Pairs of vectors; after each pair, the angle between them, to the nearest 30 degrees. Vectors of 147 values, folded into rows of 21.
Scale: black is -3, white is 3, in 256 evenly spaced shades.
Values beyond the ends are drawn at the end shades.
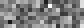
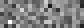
150 degrees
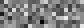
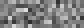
90 degrees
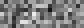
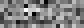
120 degrees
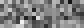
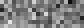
60 degrees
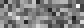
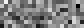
150 degrees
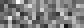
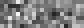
30 degrees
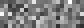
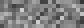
60 degrees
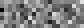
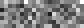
30 degrees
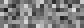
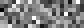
90 degrees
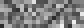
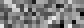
150 degrees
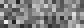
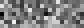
120 degrees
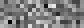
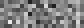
150 degrees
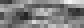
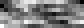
90 degrees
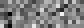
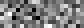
120 degrees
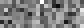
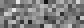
90 degrees
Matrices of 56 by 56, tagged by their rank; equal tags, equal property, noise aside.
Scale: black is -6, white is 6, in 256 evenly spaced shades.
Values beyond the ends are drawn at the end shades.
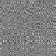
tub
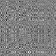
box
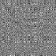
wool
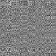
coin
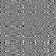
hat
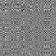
hat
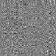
coin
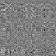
wool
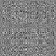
tub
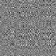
tub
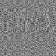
coin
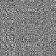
coin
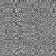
tub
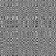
hat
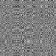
tub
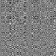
tub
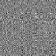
wool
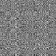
wool
